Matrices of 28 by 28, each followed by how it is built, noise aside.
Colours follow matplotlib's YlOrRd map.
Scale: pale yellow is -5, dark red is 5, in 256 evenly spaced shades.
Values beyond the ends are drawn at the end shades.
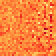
uneven columns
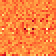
uneven rows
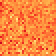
lower triangular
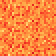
repeating rows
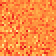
lower triangular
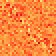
banded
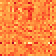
low rank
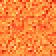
repeating columns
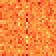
uneven columns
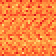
repeating columns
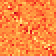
banded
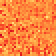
lower triangular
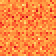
repeating columns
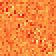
banded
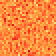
noise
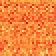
repeating columns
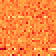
uneven rows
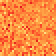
lower triangular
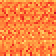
repeating columns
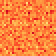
repeating columns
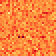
uneven rows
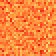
repeating rows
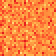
repeating rows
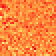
lower triangular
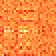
low rank
